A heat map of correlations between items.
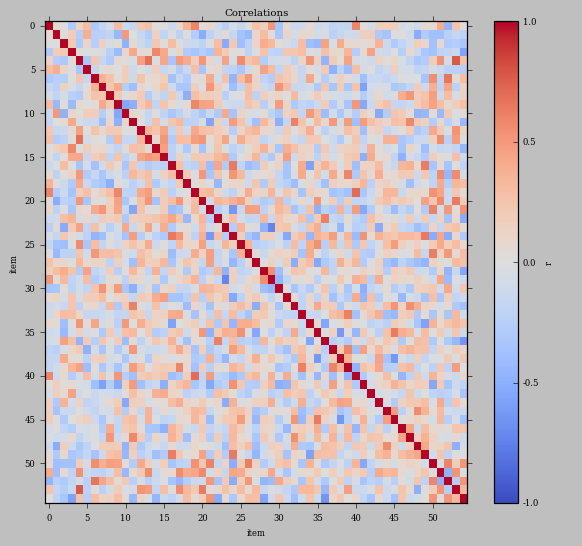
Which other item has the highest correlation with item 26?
50
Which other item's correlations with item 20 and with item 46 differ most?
13
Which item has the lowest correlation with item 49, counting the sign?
34
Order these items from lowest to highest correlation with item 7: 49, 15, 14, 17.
17, 49, 14, 15
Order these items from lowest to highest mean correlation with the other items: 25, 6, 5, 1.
1, 5, 6, 25
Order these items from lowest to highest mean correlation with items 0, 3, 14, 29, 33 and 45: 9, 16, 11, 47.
9, 16, 47, 11
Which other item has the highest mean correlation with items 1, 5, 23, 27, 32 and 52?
10
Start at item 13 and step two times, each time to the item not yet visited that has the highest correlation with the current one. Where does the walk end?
53
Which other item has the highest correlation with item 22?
36
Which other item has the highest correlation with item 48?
44
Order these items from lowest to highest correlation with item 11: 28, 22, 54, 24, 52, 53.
54, 52, 53, 22, 28, 24
